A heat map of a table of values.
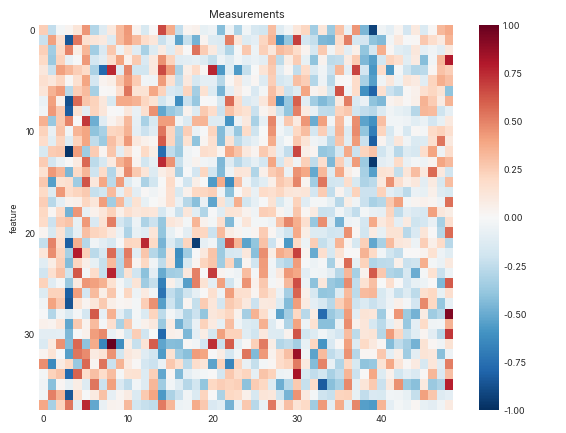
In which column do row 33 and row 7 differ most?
22
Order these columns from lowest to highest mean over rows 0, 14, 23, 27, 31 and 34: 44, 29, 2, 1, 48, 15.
29, 44, 15, 48, 1, 2
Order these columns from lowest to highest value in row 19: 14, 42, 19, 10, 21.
14, 10, 42, 19, 21
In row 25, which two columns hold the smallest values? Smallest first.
14, 17
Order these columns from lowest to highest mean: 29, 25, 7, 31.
25, 29, 7, 31
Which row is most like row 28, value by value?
35
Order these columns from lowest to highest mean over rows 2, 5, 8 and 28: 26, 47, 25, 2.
47, 25, 26, 2
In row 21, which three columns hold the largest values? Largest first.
12, 22, 1
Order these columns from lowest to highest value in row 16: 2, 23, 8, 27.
23, 27, 8, 2
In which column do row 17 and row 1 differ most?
3
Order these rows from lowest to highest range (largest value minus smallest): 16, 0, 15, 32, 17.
16, 17, 15, 32, 0
